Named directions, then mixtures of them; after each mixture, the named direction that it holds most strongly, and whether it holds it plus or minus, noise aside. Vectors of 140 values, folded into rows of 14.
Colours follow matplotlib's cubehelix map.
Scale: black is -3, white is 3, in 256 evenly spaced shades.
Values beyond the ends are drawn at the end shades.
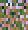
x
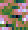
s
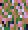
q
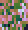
q, plus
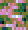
s, minus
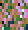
q, plus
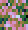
s, minus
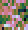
s, minus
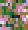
s, plus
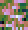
s, minus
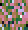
q, plus
